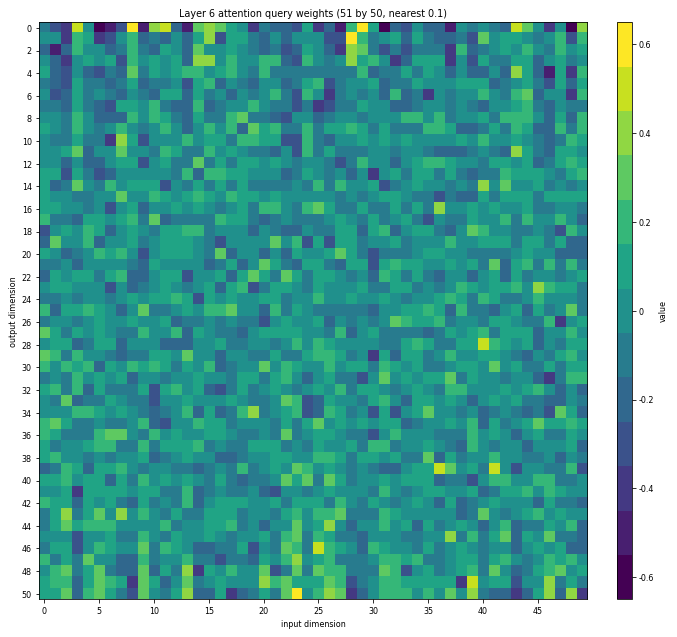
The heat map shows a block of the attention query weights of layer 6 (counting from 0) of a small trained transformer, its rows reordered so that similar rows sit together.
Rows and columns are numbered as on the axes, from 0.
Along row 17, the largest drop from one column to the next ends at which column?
11
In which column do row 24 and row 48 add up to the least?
14
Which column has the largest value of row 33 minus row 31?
2
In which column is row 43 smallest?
38
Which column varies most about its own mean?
23
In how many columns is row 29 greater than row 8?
19
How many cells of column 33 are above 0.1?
3
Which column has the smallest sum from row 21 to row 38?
30
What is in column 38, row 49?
-0.4
